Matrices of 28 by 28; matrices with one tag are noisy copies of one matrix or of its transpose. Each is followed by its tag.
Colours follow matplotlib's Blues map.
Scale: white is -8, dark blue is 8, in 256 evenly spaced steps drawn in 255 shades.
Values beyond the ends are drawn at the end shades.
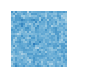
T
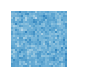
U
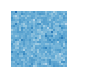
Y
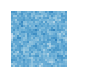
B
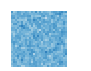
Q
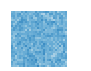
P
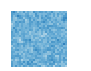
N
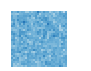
T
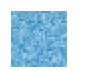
Y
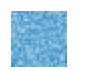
U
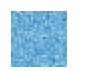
N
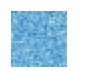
B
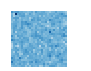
Q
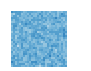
Q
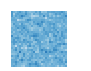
Q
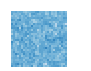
Y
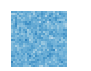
Q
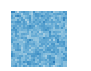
N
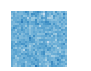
P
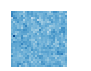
N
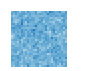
B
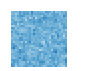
U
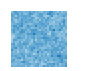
B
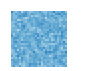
Q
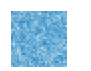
P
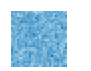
B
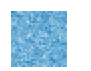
N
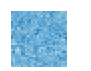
P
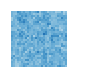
T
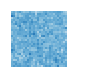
B
